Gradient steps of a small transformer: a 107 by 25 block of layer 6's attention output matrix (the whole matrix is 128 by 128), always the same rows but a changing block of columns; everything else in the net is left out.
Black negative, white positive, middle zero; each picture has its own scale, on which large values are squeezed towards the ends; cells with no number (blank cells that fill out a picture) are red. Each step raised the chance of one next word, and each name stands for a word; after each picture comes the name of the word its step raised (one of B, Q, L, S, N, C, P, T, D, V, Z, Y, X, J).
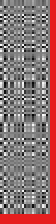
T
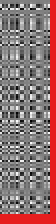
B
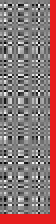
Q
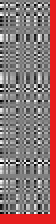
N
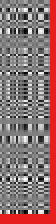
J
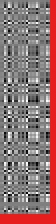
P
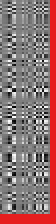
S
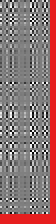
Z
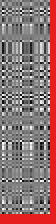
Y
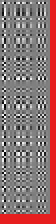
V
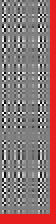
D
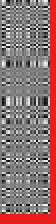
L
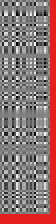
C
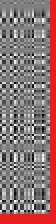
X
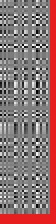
T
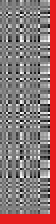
D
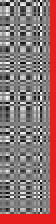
C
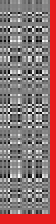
D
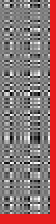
Q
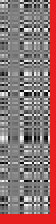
Q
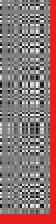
T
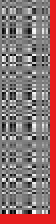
J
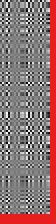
Z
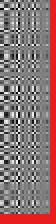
B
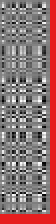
P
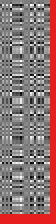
Q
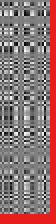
C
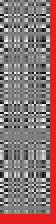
D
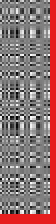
J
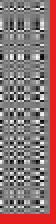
B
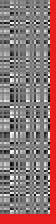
P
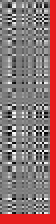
Z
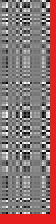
Z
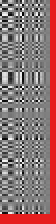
N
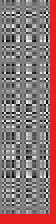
D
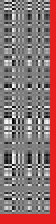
S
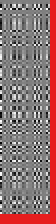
B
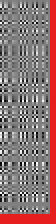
P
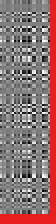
D
